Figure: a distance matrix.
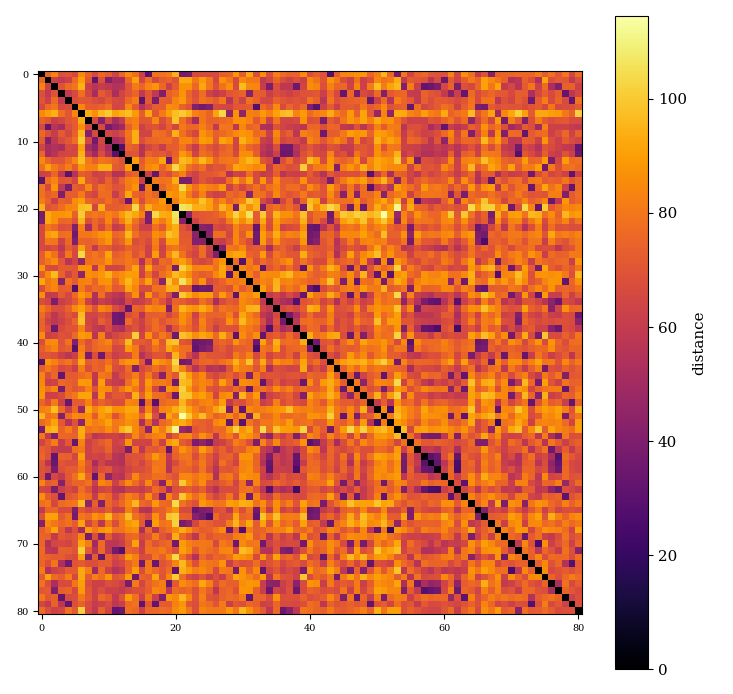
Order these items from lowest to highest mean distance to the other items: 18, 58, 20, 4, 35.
58, 4, 18, 35, 20
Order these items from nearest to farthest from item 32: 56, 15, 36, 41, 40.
41, 40, 15, 36, 56
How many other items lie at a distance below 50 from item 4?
5
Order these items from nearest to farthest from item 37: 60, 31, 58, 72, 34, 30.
34, 58, 60, 72, 31, 30
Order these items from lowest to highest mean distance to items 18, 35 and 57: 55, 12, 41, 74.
12, 74, 55, 41
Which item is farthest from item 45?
21
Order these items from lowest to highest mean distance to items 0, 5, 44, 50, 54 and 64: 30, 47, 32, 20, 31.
32, 30, 47, 31, 20
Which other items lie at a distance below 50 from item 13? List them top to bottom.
19, 35, 56, 76
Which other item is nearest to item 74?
70
